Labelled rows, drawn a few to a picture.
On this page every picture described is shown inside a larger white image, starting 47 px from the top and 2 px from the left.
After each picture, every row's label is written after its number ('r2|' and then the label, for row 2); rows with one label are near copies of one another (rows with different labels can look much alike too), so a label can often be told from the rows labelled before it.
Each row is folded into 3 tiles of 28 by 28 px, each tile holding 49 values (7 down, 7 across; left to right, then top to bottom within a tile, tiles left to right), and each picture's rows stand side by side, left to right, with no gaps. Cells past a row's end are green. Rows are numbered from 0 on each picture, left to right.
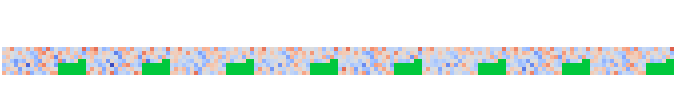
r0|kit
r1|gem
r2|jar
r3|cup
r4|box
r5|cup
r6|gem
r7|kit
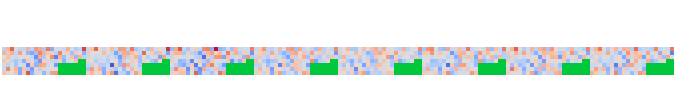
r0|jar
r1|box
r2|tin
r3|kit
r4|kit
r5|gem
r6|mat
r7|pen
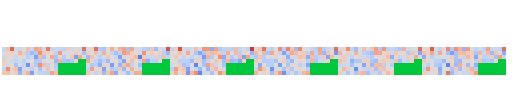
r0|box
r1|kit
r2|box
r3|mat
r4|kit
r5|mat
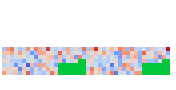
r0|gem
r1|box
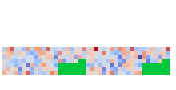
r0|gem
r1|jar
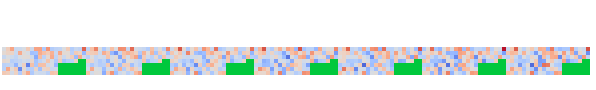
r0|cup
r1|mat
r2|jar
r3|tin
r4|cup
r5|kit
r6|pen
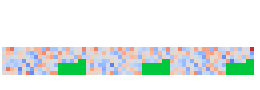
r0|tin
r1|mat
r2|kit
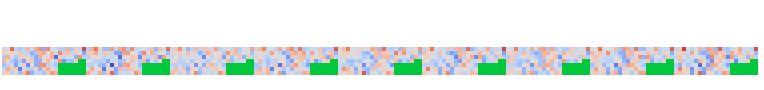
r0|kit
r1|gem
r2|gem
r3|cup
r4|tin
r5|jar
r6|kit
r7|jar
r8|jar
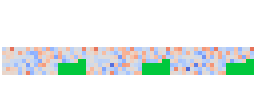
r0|jar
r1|pen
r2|cup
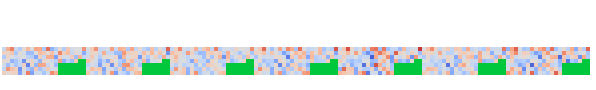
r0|tin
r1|kit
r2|jar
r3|mat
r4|box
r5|pen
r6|gem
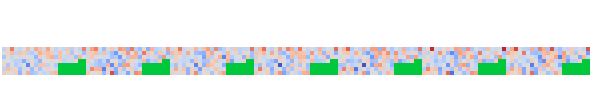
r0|mat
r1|tin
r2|jar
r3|mat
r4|cup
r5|box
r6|jar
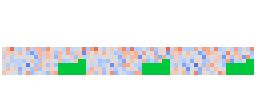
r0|mat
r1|pen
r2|gem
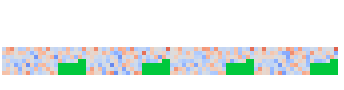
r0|gem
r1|box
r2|cup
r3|box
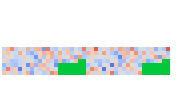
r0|cup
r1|cup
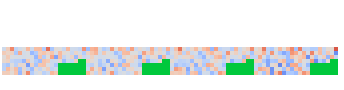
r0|jar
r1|gem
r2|tin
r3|kit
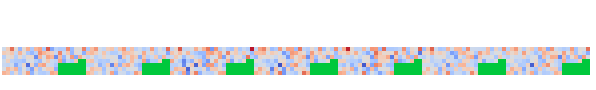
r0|pen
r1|pen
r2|kit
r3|gem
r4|pen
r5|gem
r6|pen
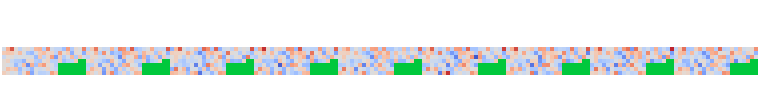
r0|pen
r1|jar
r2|box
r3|pen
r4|cup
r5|jar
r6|pen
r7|cup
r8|tin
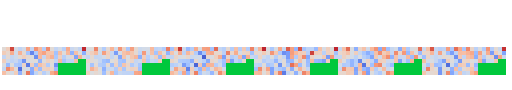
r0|mat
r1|mat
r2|gem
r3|box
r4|tin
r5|mat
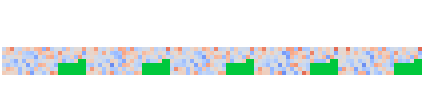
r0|tin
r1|jar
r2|tin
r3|box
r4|box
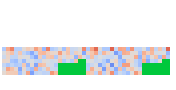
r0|tin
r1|gem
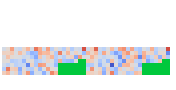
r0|box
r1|jar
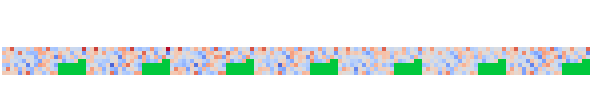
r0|jar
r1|pen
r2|tin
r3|pen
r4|mat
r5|jar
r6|jar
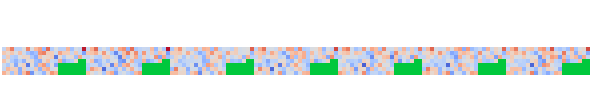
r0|kit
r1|cup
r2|box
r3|cup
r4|gem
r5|box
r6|pen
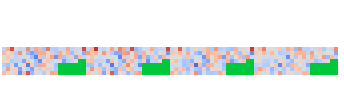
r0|jar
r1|jar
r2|pen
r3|cup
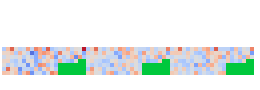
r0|box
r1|box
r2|pen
